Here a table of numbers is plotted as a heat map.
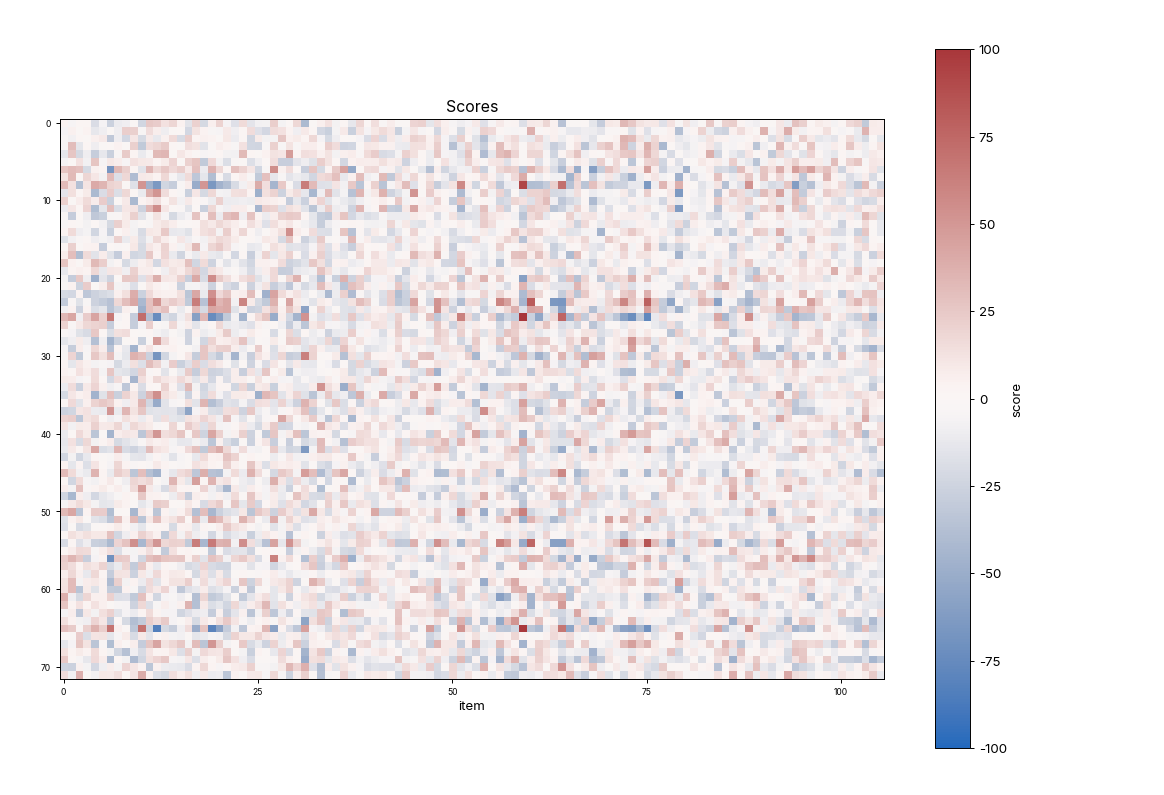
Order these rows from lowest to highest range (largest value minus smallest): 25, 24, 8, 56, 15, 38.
15, 38, 24, 56, 8, 25
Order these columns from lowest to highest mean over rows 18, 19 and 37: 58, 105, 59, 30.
30, 58, 105, 59
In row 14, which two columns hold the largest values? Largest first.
29, 92
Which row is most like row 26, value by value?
10
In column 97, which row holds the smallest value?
62
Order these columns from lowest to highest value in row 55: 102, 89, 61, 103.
103, 89, 61, 102
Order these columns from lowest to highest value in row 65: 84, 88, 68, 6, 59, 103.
68, 103, 84, 88, 6, 59
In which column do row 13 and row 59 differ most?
54
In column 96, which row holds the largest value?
56
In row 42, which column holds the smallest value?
31
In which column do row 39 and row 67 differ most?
73
